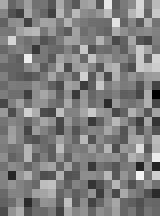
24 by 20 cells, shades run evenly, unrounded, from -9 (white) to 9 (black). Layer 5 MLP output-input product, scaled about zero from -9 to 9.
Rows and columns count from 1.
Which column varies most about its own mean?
20
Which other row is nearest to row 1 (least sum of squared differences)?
17
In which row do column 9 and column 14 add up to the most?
4
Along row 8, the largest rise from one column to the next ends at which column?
9
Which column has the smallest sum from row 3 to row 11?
15
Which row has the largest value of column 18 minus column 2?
5
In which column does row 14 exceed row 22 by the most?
12
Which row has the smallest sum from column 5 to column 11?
3
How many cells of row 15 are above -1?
16
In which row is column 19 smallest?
8
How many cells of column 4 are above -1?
16
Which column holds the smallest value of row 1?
14
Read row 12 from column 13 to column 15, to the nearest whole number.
0 6 -2
